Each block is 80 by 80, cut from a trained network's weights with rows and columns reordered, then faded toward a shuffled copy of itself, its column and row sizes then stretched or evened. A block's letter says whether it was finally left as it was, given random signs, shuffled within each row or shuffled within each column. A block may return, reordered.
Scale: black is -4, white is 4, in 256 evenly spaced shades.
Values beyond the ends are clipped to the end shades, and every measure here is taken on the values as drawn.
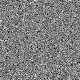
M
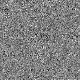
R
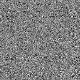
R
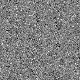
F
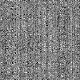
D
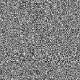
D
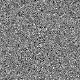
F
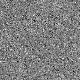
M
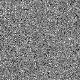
F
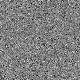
M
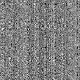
D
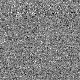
M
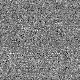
M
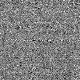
M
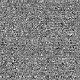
D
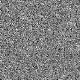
R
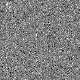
F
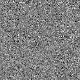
R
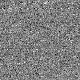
M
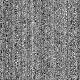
F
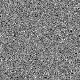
M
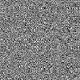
D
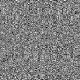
D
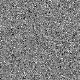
F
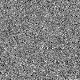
M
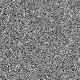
M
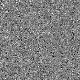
F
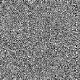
D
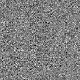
D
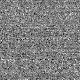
M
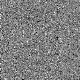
F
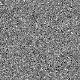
F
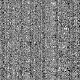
D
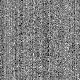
F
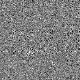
R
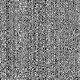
D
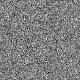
R
